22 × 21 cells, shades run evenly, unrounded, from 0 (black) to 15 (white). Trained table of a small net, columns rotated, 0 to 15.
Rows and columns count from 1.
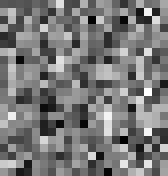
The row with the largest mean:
15
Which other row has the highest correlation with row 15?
10
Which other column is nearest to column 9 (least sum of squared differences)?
5
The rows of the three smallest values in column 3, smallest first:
8, 22, 13
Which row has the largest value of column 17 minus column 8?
20
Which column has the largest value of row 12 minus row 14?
19
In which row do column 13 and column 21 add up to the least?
11
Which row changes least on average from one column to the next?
6
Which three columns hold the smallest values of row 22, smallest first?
14, 3, 4
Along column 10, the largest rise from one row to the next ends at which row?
7
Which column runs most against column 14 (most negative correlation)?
17
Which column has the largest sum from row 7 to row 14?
2
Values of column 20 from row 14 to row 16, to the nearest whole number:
11 10 10
